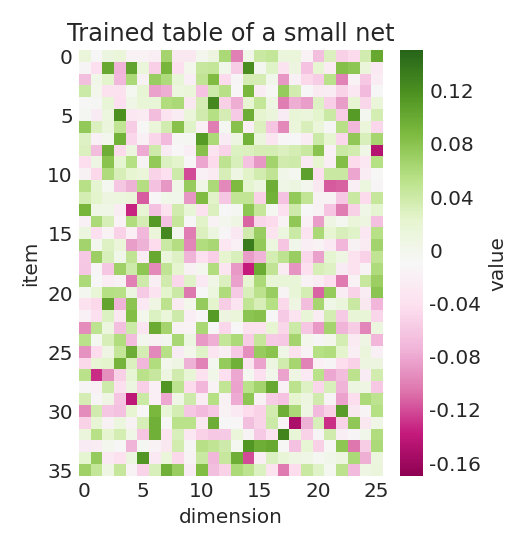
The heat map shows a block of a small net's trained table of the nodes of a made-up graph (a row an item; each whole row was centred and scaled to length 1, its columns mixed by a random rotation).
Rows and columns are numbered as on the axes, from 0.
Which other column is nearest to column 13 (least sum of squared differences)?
1
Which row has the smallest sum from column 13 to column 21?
31
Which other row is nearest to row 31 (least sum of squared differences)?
4
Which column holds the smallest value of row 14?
14
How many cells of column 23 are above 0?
14
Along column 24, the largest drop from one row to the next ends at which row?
23
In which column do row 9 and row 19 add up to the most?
25
